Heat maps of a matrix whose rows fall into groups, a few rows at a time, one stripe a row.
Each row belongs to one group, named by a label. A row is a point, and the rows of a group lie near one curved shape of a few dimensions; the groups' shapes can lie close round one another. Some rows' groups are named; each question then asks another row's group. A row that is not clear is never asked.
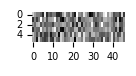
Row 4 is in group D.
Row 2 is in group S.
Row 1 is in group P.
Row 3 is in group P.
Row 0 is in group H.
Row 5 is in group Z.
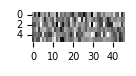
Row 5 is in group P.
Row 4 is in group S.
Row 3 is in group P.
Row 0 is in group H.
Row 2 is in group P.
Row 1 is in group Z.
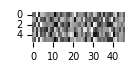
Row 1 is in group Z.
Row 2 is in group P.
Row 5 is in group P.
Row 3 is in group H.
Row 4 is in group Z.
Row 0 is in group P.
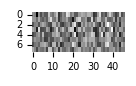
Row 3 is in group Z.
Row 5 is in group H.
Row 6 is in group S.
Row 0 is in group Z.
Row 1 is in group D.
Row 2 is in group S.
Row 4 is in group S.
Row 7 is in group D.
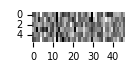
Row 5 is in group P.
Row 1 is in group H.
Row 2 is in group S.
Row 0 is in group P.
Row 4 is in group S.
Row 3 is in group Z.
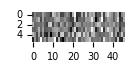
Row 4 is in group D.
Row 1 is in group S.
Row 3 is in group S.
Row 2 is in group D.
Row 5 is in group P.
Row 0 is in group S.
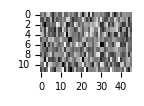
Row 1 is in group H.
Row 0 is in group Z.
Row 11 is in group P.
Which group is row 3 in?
H
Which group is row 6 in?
Z
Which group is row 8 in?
Z
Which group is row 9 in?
Z
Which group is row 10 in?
P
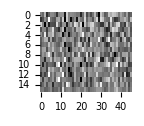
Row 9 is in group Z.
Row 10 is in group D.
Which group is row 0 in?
H
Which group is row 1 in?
P
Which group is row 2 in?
Z
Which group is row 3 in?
S
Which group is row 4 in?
P
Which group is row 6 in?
S
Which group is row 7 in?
P
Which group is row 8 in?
Z
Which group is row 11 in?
P
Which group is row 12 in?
P
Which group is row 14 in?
H
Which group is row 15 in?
H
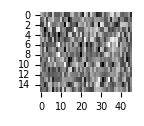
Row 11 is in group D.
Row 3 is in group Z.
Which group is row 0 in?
H
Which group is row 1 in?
P
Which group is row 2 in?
P
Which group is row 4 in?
D
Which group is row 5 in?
H
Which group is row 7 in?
H
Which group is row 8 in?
D
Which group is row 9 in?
P
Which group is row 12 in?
H
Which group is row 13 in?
S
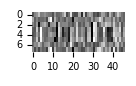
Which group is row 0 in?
S
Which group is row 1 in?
D
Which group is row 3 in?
P
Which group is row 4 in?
P
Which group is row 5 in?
P
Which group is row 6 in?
S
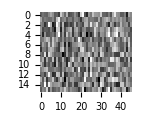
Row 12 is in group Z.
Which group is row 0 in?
S
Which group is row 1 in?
D
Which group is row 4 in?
D
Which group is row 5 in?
S
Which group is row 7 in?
S
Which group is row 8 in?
P
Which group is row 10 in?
D
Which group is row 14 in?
P
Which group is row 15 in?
S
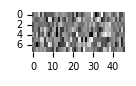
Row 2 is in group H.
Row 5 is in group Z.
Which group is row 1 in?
D
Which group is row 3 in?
S
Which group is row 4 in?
H
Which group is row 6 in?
Z
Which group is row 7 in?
S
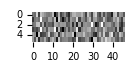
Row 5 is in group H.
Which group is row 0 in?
P
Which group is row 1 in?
P
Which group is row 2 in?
S
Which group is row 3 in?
P
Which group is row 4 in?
Z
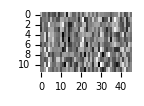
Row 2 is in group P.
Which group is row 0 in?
D
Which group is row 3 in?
S
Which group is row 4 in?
P
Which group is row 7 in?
P
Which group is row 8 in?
S
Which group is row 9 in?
Z
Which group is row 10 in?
P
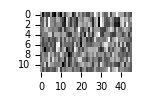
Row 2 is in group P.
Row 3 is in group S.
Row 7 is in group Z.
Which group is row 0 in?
D
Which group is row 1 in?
P
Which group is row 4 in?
Z
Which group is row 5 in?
D
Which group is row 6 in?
D
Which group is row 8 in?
P
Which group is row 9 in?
S
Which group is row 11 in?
D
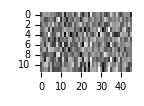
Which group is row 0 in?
S
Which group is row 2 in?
S
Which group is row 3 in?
S
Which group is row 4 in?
P
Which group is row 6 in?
Z
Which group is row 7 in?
P
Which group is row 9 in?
Z
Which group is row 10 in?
S
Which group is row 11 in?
S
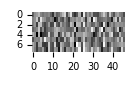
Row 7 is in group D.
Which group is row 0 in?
S
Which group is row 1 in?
P
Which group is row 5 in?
S
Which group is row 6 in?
Z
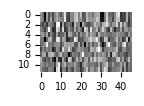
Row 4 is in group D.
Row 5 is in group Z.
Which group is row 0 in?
Z
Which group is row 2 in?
D
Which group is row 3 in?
Z
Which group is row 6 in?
S
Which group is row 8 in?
P
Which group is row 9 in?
D
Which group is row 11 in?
D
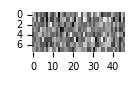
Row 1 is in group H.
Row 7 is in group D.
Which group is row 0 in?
D
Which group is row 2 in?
D
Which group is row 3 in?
P
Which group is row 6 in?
H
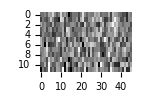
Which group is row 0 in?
P
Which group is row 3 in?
H
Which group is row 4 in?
H
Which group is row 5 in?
D
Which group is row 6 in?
Z
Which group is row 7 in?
S
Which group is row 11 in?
P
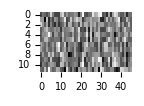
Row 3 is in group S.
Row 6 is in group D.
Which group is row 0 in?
S
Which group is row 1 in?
Z
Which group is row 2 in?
D
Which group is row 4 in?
Z
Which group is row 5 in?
S
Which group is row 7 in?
D
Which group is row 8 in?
P
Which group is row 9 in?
S
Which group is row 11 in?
P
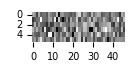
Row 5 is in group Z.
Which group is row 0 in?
D
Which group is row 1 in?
P
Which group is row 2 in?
H
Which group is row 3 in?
H
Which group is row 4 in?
D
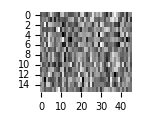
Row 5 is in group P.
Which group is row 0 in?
S
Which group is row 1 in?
H
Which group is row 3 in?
D
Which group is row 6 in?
P
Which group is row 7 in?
D
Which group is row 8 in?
S
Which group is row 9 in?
S
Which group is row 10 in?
D
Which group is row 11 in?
S
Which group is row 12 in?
Z
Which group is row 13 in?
Z
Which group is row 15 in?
D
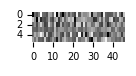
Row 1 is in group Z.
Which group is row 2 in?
Z
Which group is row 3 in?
H
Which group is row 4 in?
Z
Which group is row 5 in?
H
